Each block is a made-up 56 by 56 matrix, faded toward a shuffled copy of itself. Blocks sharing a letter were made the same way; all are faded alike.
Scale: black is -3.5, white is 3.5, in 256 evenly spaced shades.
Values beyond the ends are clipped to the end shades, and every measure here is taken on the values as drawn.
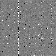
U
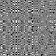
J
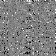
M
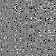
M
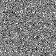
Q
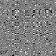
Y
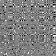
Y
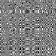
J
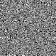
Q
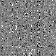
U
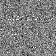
Q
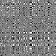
J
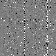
U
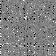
M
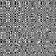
J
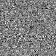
Q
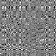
J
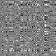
Y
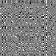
J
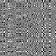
J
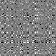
Y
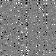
M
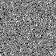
Q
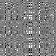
J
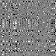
Y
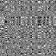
Y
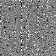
U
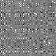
Y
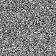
Q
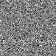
Q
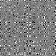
Y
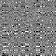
Y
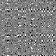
Y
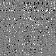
M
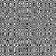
J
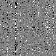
U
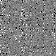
U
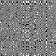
J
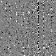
U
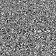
Q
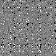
U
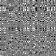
Y
